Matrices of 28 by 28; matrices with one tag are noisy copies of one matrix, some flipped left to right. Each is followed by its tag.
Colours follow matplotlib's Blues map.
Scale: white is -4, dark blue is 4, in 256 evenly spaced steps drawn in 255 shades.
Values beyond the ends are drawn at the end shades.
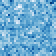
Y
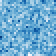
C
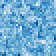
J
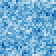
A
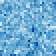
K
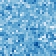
K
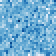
C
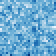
K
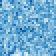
C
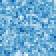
C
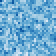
C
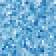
J
